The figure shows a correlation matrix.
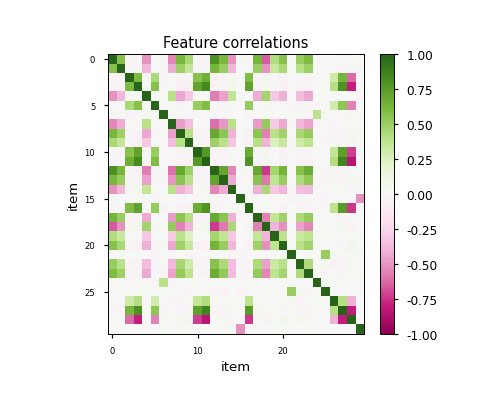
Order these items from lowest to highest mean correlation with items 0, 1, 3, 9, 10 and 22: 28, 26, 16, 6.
28, 6, 26, 16
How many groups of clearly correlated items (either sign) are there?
5
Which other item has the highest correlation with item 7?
18
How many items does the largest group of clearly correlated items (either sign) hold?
15
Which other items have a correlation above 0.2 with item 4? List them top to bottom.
7, 14, 18
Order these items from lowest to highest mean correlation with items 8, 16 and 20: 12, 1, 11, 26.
26, 11, 1, 12
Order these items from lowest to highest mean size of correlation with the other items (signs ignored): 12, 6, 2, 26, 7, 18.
6, 26, 2, 7, 18, 12
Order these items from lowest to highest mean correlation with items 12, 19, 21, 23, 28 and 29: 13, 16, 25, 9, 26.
16, 26, 25, 9, 13
